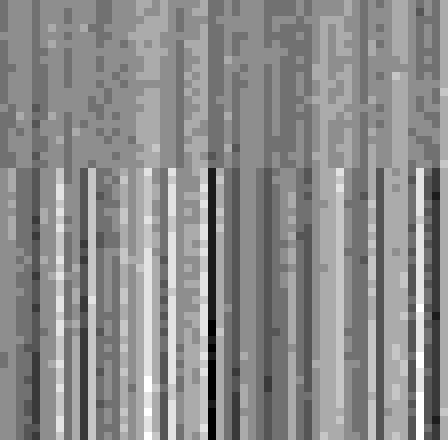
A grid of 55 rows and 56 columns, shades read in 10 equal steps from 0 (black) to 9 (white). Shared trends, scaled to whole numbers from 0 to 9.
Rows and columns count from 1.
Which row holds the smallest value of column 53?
2
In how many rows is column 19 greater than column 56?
34
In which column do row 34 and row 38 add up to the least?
27
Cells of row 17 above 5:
11
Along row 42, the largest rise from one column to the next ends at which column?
28
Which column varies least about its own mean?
32
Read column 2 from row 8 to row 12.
5 4 5 5 5
